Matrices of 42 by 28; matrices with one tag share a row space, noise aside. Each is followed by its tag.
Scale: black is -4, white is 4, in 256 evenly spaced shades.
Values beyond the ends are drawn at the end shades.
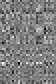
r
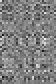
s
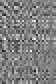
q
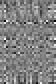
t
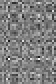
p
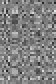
p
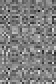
p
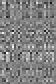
r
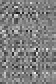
q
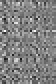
q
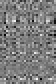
t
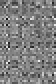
p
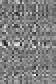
q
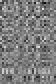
s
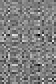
p
